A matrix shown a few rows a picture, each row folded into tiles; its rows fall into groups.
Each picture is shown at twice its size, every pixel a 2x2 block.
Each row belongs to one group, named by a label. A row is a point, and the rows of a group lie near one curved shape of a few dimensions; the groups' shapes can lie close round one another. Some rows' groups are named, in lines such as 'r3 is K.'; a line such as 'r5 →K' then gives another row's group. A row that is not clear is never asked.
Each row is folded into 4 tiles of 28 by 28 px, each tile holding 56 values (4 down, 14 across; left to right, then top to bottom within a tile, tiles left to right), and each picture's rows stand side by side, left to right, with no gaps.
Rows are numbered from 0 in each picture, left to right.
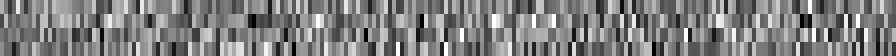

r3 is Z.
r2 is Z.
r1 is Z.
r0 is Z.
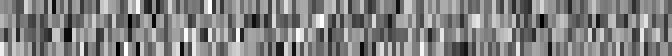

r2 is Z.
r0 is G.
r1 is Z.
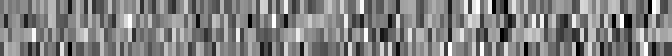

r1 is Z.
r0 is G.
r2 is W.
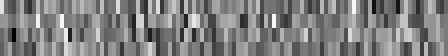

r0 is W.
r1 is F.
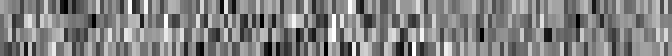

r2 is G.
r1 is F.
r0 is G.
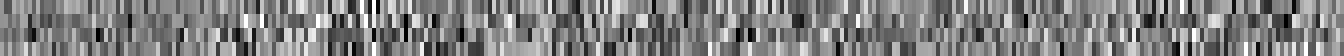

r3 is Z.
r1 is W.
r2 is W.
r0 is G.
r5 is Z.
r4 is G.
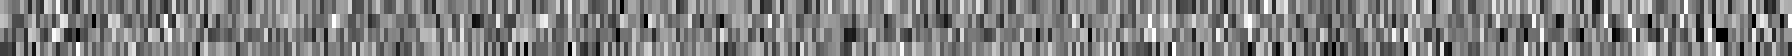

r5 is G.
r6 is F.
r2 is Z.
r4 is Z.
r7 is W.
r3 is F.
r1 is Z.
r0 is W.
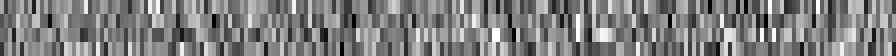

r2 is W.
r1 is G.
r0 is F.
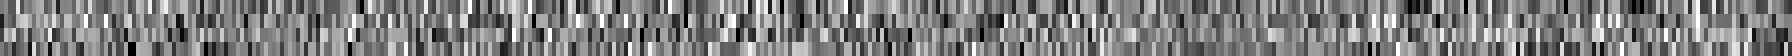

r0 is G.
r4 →Z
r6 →G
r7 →G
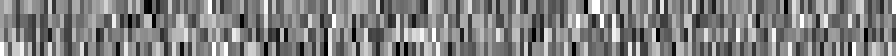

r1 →W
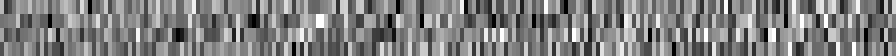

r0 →F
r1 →Z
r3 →G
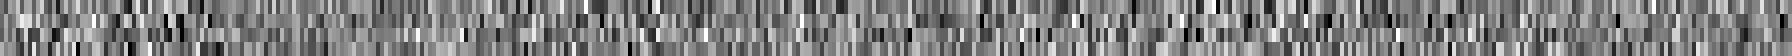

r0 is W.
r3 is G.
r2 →G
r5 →Z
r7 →F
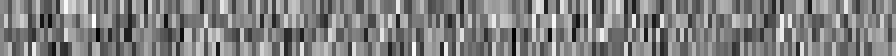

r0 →G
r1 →Z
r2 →Z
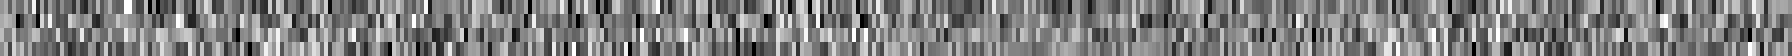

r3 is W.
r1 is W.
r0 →F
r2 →G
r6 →W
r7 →F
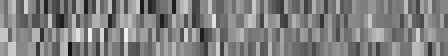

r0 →F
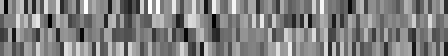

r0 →F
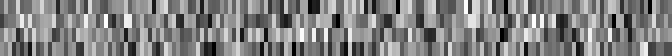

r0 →G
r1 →F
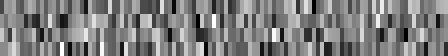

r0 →Z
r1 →F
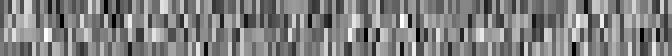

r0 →W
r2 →G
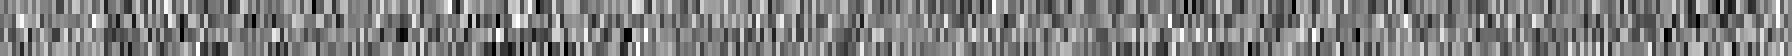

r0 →W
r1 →F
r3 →Z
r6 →W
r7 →G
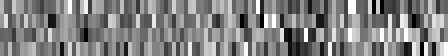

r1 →F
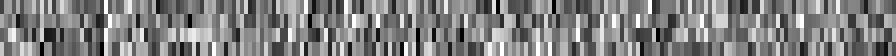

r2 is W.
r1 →G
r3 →G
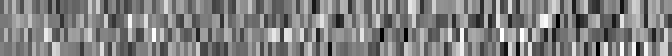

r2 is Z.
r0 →W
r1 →F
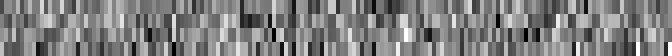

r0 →Z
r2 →Z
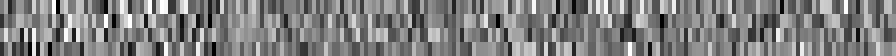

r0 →G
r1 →W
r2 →F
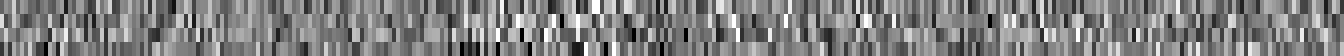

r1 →W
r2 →G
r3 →W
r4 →W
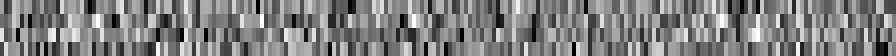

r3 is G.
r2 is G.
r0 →F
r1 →F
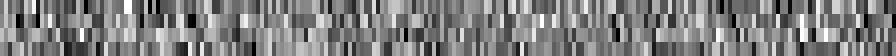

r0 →F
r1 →W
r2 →G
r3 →W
